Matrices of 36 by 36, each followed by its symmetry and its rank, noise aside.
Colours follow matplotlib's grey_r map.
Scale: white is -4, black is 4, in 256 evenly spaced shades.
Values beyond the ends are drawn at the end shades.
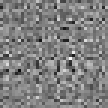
no symmetry, rank five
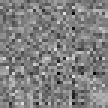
no symmetry, rank four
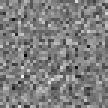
no symmetry, rank six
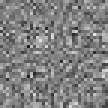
symmetric, rank five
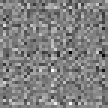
antisymmetric, rank four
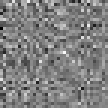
antisymmetric, rank four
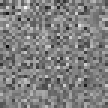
symmetric, rank four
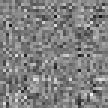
antisymmetric, rank six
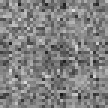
symmetric, rank six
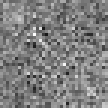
symmetric, rank six
